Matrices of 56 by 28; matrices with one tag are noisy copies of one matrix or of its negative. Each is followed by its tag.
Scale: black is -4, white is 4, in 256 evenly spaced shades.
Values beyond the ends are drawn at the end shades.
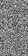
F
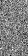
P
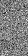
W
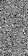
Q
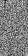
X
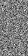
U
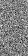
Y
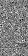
Y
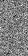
Q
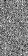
X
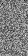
F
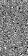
U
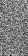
P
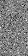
Q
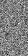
W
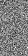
U
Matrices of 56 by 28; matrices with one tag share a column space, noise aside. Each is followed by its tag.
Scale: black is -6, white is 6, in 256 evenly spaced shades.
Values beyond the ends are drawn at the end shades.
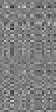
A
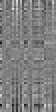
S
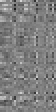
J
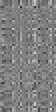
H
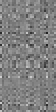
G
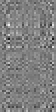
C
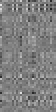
J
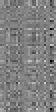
H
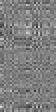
C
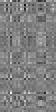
J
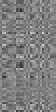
G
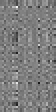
H
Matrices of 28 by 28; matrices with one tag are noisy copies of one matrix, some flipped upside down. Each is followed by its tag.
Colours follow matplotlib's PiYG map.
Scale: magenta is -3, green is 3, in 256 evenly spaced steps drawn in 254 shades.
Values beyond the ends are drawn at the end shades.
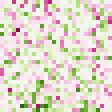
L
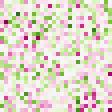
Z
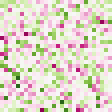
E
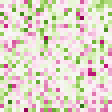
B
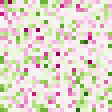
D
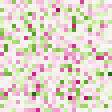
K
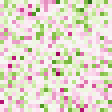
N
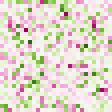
E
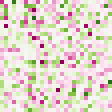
K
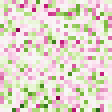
L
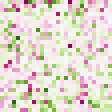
B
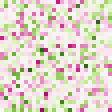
E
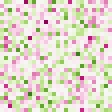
B
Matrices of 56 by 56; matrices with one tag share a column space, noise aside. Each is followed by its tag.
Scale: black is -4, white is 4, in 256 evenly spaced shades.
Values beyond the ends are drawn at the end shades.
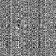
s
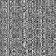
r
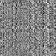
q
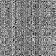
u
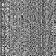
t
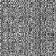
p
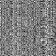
u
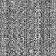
r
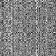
p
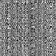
q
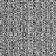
p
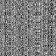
t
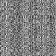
t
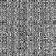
p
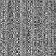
r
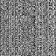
t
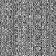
t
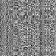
t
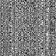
p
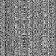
s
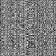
s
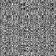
t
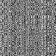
t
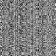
t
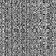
q
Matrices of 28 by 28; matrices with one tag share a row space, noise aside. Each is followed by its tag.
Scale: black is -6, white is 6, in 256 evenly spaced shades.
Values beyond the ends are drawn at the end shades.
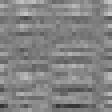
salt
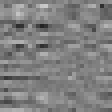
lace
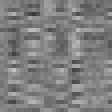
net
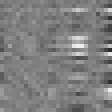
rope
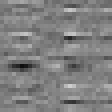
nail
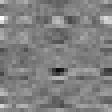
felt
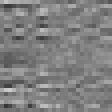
lace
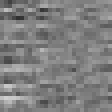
lace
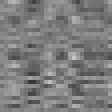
net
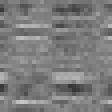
salt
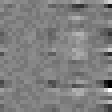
rope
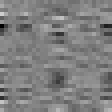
felt
